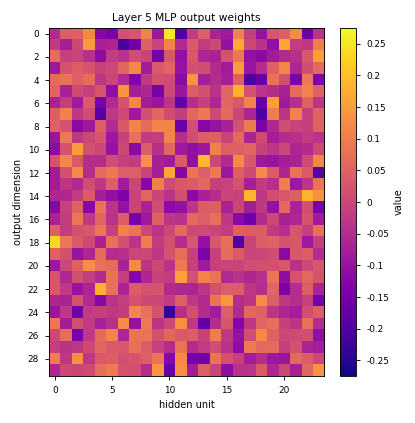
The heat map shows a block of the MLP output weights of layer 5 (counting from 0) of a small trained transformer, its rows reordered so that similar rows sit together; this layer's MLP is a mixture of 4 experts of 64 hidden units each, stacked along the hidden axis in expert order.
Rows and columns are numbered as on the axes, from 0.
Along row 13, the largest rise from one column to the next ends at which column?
9
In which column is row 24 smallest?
10
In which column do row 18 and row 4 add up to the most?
0
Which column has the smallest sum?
18
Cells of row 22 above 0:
11
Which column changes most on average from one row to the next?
7
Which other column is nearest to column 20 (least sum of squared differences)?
3
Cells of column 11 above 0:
13
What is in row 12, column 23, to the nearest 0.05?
-0.2
